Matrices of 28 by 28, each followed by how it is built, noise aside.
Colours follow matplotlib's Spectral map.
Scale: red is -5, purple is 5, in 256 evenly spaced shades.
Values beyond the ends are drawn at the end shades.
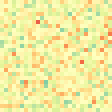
noise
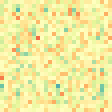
blocks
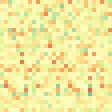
repeating columns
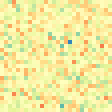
noise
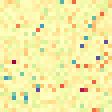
sparse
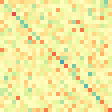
diagonal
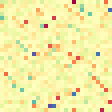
sparse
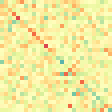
diagonal
